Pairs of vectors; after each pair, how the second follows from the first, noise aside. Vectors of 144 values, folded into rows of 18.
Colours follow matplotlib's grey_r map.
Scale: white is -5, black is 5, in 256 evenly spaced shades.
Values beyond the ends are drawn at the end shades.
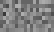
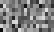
wrapped around, scaled up.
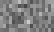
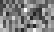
reversed, scaled up.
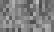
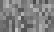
reversed.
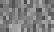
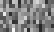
reversed, scaled up.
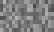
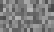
copied.
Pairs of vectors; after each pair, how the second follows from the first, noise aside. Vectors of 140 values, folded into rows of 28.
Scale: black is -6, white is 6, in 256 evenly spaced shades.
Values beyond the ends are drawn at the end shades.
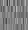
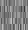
reversed.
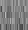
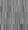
shrunk.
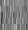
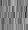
reversed.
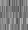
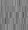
wrapped around, negated, shrunk.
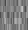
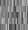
wrapped around, negated.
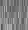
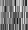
reversed, scaled up.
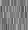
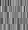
sign-scrambled.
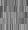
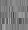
wrapped around, negated, partly zeroed.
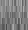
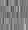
wrapped around, negated, partly zeroed.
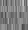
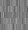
wrapped around, negated, shrunk.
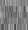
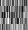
reversed, scaled up.
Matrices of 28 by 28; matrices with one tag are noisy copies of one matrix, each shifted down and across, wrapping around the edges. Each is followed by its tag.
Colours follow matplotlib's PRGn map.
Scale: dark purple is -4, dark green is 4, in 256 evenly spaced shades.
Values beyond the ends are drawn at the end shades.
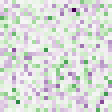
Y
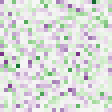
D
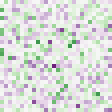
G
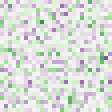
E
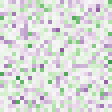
G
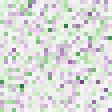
G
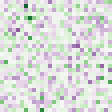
E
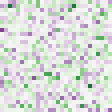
G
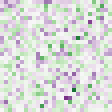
Y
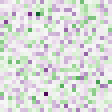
G
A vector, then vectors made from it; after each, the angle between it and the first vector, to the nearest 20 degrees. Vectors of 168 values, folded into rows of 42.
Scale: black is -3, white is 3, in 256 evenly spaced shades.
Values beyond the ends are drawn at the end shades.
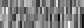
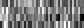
40 degrees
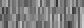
160 degrees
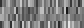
60 degrees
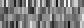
120 degrees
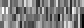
20 degrees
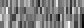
20 degrees
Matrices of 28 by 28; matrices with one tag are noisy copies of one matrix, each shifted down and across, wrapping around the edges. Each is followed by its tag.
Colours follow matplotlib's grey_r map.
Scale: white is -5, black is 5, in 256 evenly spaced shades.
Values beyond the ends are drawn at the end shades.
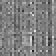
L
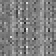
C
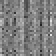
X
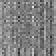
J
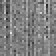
L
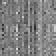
J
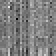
J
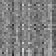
X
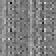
C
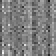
X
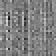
L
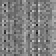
C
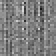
L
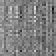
J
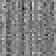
X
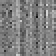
X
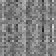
X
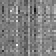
J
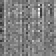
L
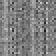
C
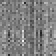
J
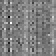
C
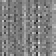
C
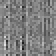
L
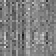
J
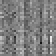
X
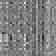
J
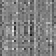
L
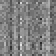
X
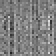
L
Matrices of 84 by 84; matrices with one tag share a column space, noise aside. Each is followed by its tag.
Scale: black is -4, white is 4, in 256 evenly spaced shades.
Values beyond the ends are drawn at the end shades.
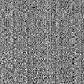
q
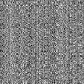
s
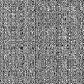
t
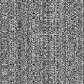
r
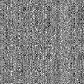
t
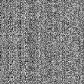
r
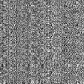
s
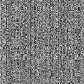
t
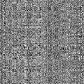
t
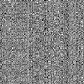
r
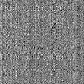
t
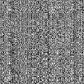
q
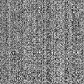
q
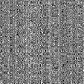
s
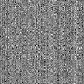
t
